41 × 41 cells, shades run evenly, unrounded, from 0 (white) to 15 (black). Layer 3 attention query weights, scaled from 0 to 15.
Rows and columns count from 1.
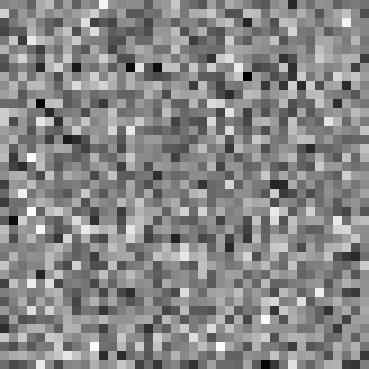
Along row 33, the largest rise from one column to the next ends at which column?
37
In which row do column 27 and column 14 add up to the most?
40
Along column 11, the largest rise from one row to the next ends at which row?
3
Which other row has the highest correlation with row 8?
12
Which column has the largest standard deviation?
5
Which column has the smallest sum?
6
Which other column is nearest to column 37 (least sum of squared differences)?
19
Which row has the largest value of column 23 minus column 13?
15
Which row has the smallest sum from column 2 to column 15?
10
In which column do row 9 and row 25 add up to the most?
28
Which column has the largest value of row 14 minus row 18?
4
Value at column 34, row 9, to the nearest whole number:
3
